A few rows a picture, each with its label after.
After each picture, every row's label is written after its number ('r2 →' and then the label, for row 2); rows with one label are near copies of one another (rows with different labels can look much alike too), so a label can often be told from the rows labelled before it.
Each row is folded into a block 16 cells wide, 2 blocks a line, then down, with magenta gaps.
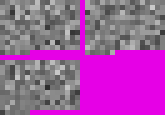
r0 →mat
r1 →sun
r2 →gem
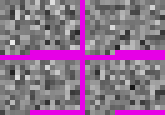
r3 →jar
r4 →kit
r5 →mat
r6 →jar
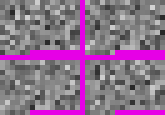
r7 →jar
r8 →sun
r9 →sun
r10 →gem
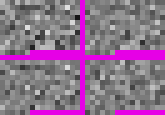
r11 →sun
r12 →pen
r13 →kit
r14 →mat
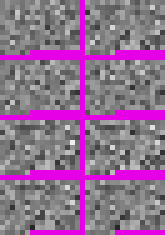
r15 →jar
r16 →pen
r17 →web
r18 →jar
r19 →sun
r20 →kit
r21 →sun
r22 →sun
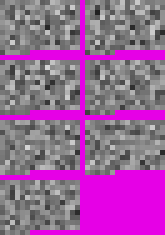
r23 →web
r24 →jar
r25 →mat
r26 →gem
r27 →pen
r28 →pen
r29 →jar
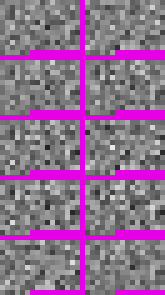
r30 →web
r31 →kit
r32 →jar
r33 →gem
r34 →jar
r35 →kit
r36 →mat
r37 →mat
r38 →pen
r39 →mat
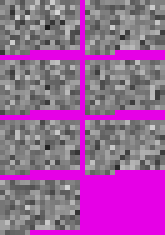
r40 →gem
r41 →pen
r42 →gem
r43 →mat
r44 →web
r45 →sun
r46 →pen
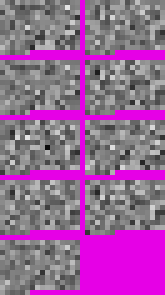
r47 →sun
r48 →jar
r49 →kit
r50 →mat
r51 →jar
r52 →kit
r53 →mat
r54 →mat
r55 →kit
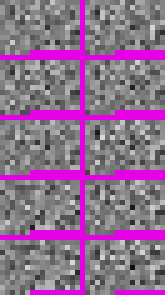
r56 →mat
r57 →mat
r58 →jar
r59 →gem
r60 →web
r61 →gem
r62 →kit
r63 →web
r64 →pen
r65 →web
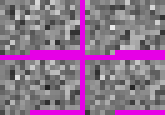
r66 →mat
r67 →pen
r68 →gem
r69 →gem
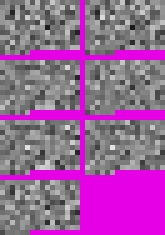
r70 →jar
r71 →gem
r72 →pen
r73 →gem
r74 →pen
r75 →pen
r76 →mat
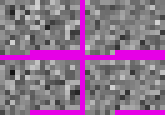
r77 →mat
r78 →sun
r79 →mat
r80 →kit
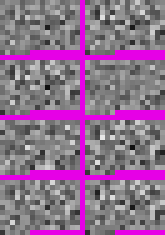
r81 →gem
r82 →gem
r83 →gem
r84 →kit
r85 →pen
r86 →jar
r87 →jar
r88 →gem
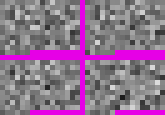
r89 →web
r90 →web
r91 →mat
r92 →pen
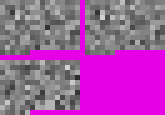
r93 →mat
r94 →mat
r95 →pen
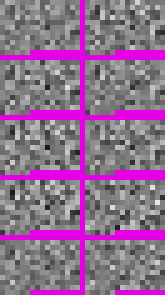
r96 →mat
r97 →jar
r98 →web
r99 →gem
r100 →jar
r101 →web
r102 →gem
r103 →kit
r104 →jar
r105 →kit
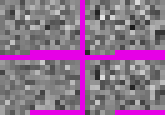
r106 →gem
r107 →gem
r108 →pen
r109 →gem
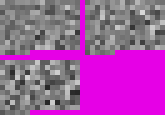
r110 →pen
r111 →web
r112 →mat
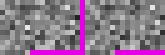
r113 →sun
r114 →sun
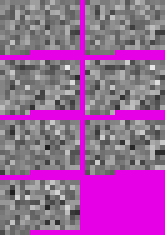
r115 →web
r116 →mat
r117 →sun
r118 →sun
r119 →gem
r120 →web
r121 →gem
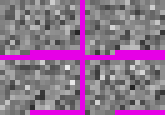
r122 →web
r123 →pen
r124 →sun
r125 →gem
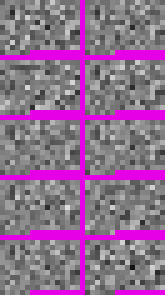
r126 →jar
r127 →gem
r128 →kit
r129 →mat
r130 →mat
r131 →web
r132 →gem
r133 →sun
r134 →jar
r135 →web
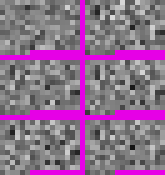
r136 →pen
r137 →mat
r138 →mat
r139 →gem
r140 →jar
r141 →gem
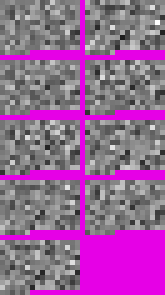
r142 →jar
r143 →sun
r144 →web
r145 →gem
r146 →jar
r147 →pen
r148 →sun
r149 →mat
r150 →kit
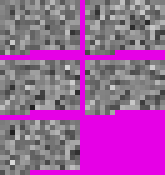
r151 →jar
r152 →gem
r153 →pen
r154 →pen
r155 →jar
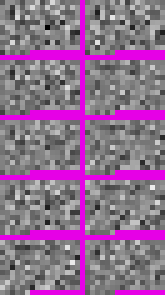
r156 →gem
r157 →jar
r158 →gem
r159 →kit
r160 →mat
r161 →pen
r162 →web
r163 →sun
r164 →sun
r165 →gem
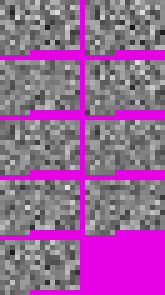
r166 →mat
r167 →jar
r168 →pen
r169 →gem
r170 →jar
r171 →mat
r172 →sun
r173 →sun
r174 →mat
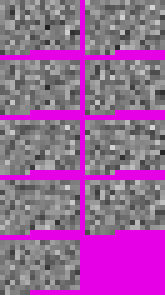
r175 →gem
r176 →kit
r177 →mat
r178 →jar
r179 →sun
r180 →pen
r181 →sun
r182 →mat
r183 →web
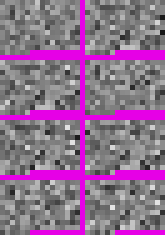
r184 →mat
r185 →sun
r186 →pen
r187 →gem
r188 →kit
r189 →pen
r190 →mat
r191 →kit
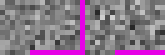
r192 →sun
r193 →mat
